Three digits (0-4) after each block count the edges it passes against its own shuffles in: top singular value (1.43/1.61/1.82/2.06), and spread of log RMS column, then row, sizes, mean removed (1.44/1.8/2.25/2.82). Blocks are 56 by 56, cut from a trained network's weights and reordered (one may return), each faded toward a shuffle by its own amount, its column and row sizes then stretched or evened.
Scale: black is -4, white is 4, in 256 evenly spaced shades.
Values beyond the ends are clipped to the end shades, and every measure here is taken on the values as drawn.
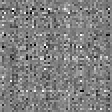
1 3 3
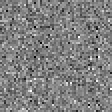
1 1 1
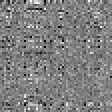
4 3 3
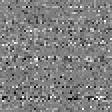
2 0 3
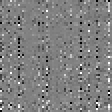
2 4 1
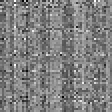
4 2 3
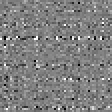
1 2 4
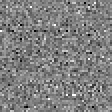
0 0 2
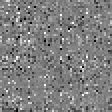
0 3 0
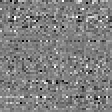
0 1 4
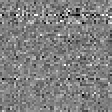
3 1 3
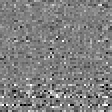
3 1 4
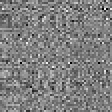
4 0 2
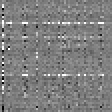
4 3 1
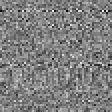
3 0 2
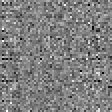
1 2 1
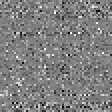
2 1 3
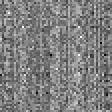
3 1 0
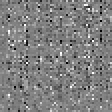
2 4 1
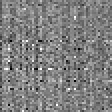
3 2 2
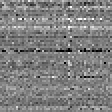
4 0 4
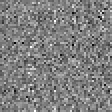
1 1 1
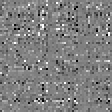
2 3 3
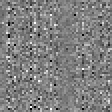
0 4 1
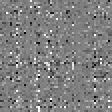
1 3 2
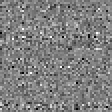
0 1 3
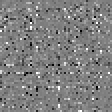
1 2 2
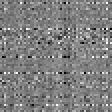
3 1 4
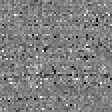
0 0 3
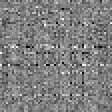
2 0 3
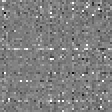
1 2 2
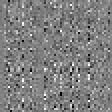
4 4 1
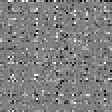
2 3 3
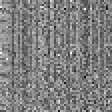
4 2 0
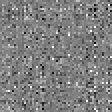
3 3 2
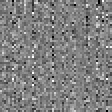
0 4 1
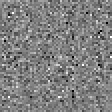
0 2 2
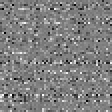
3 0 3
